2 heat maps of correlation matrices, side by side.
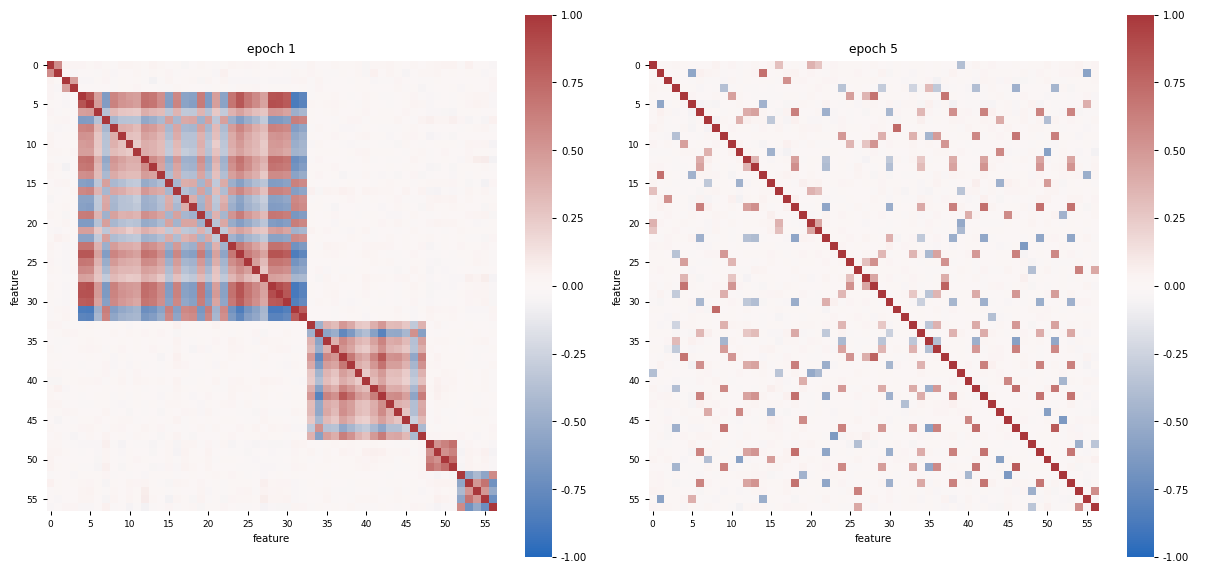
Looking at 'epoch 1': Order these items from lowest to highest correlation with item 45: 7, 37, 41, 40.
7, 40, 41, 37
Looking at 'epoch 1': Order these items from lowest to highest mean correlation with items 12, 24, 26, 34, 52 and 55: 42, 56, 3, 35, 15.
15, 42, 35, 56, 3
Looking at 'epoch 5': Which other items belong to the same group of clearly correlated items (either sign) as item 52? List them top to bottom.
19, 40, 45
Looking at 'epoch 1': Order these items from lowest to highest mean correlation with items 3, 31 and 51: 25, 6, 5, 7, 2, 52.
5, 25, 6, 52, 2, 7
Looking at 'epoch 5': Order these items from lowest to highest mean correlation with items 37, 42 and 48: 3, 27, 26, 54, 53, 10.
54, 26, 3, 27, 10, 53
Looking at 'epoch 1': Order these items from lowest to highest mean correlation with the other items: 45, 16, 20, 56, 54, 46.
20, 46, 56, 54, 45, 16
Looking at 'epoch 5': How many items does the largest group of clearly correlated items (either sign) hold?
11
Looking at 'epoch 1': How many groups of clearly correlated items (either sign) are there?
6
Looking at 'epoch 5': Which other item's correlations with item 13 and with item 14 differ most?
1
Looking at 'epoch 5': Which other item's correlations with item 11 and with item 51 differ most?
46
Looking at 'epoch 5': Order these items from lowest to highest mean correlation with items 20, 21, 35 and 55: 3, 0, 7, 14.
14, 7, 3, 0
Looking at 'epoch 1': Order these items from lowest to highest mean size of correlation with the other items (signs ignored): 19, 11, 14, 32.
11, 14, 19, 32
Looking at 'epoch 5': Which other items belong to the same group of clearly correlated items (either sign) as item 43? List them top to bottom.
32
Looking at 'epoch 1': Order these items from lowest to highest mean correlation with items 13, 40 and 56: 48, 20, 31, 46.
31, 20, 46, 48
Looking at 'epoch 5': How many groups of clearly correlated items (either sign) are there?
12
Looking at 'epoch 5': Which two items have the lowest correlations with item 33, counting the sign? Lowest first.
35, 3
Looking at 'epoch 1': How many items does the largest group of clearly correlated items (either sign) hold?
29
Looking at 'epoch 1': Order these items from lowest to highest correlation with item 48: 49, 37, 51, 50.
37, 49, 50, 51
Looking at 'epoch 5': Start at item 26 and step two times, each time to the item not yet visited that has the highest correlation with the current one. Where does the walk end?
56
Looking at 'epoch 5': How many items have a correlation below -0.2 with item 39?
4
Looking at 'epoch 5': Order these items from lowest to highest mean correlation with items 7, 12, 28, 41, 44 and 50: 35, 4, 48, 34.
35, 48, 34, 4
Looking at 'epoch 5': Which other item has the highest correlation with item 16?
20
